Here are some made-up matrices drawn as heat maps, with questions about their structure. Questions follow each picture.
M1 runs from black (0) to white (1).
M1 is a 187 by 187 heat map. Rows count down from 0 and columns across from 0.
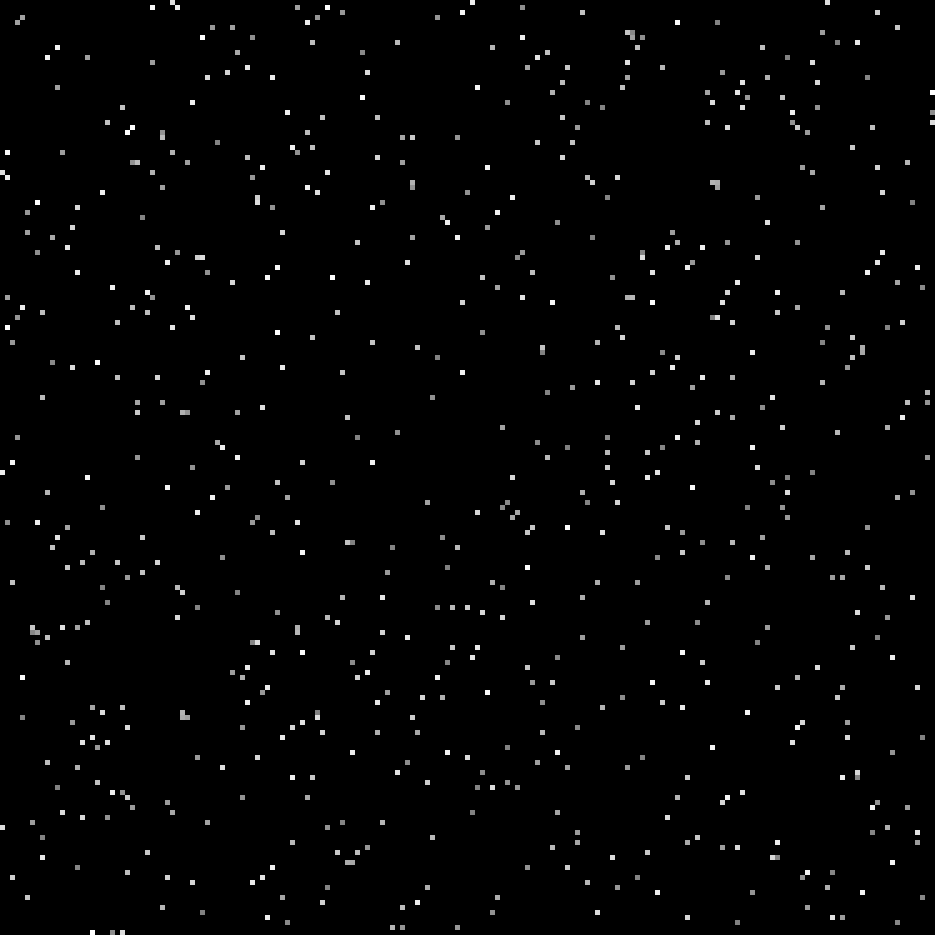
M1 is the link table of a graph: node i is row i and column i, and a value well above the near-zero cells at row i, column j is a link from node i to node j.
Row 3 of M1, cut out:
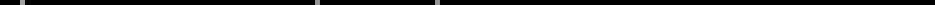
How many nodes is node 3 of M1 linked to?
3
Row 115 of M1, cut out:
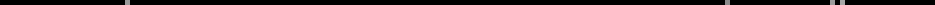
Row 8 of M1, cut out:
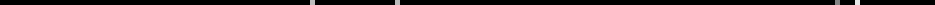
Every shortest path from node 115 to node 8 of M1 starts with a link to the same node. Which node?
node 168
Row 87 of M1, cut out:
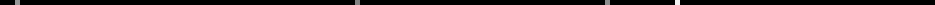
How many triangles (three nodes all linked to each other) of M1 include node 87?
1
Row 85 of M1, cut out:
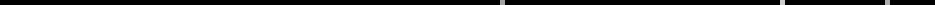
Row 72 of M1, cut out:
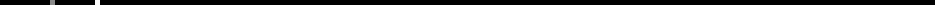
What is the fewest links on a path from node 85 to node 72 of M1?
3
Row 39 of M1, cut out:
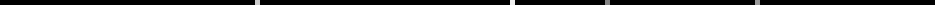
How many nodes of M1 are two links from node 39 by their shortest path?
7
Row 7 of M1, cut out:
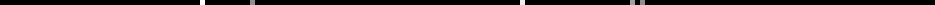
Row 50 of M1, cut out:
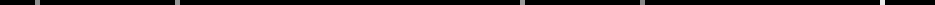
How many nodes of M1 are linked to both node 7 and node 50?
2
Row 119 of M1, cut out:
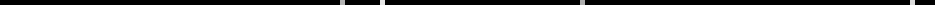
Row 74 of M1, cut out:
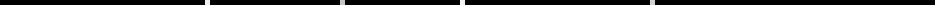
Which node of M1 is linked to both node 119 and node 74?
node 68
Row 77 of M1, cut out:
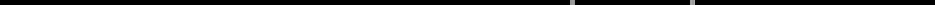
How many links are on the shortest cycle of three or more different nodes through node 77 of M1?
8
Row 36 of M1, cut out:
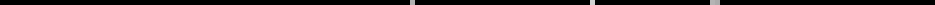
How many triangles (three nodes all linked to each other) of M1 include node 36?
1
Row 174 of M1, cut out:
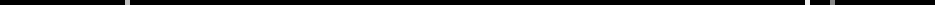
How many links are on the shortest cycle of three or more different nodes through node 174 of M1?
4
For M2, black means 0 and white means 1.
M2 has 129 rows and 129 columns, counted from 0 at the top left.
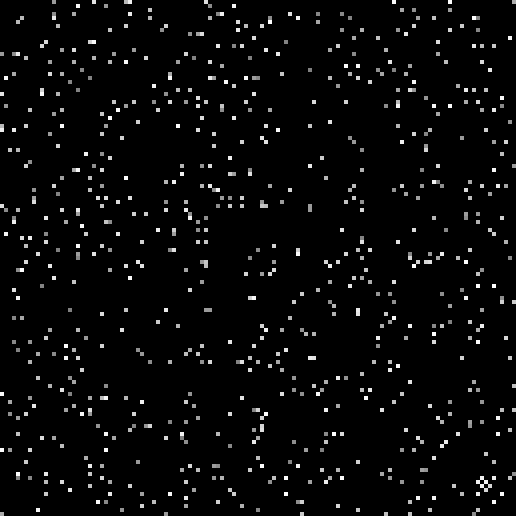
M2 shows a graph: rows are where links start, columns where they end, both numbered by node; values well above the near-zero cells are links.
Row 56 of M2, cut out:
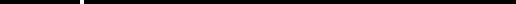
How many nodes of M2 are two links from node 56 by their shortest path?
3
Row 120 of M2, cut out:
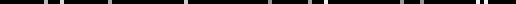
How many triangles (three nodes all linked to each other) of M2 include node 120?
5
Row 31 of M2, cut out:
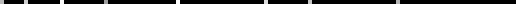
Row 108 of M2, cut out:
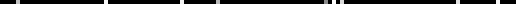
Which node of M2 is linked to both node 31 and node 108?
node 26
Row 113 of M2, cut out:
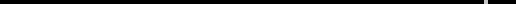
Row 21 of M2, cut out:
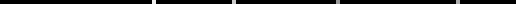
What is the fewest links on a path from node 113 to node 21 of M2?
5
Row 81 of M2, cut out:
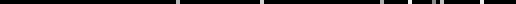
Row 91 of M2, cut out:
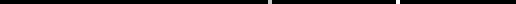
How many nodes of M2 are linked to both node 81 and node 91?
0
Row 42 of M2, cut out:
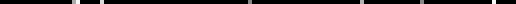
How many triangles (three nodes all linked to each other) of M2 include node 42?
0
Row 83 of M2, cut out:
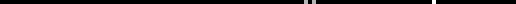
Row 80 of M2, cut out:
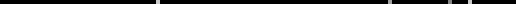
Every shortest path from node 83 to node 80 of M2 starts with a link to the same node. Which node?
node 76
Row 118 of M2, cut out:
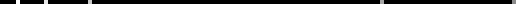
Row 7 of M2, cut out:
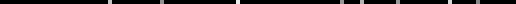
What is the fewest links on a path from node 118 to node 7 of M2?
3
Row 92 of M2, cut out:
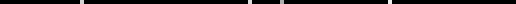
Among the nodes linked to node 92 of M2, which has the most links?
node 62
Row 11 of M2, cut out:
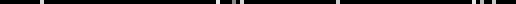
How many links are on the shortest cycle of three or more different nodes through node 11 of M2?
3
